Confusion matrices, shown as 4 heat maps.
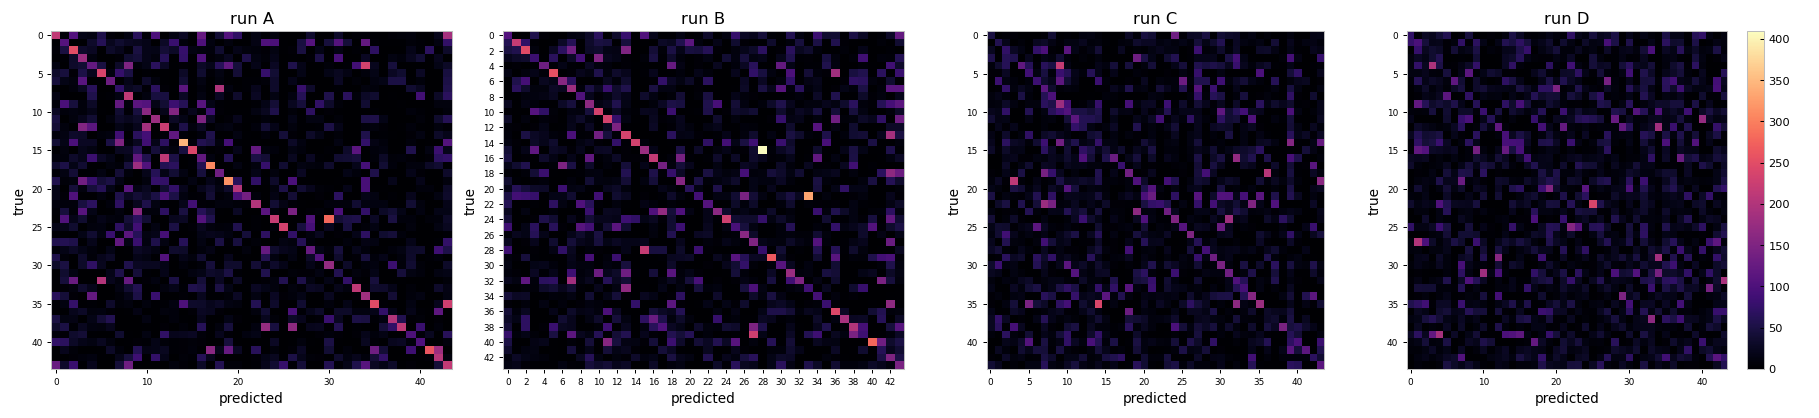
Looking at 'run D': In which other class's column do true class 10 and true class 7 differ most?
20
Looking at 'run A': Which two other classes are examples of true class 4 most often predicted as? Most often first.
34, 8
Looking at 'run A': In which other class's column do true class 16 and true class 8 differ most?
12
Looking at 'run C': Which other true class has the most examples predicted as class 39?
14
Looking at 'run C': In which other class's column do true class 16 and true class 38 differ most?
32
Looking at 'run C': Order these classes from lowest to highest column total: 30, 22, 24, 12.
22, 12, 24, 30
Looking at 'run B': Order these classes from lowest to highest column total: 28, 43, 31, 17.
17, 28, 31, 43
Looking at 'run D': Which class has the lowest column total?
11
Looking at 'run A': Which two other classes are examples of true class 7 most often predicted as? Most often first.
18, 14
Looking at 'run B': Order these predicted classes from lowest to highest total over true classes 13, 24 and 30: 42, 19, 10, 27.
19, 27, 10, 42
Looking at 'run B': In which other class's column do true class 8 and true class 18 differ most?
42
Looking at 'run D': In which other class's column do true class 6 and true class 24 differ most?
27
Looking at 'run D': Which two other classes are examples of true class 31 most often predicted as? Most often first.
10, 34
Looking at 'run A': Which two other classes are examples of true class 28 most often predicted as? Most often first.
23, 42
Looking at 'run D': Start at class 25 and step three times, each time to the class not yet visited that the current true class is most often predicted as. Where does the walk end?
3
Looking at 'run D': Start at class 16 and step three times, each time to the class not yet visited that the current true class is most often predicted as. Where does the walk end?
41
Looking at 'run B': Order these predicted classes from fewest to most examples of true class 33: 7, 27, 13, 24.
24, 7, 27, 13
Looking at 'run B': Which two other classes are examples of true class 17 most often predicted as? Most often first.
6, 38
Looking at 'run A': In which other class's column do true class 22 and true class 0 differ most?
43
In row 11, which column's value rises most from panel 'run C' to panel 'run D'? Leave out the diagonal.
40
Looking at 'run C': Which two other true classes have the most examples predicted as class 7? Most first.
22, 18
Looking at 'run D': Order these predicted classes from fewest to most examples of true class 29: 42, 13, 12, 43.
13, 43, 42, 12
